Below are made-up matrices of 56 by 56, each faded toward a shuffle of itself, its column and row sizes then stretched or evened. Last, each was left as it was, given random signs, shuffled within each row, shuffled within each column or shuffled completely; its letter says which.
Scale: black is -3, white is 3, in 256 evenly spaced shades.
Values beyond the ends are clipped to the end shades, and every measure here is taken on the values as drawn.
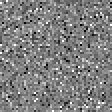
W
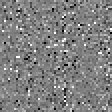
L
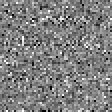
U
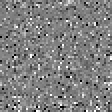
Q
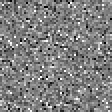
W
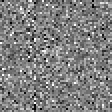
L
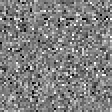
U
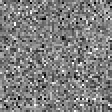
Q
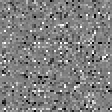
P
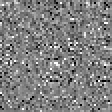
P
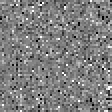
L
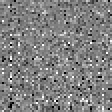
Q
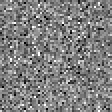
L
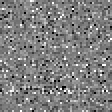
U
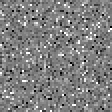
W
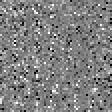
L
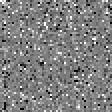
L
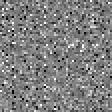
L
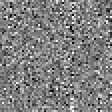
L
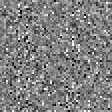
L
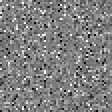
L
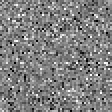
U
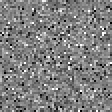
U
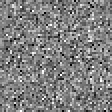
L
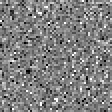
W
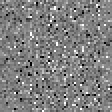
L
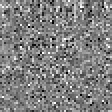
P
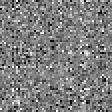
Q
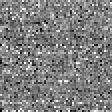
U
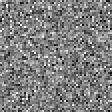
W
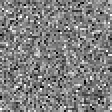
W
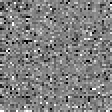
P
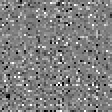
P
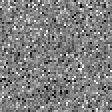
W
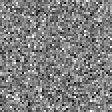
W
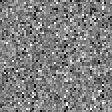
L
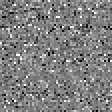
U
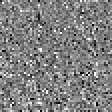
Q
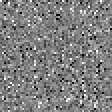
L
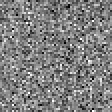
L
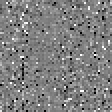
L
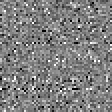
P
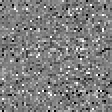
Q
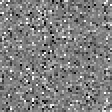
L
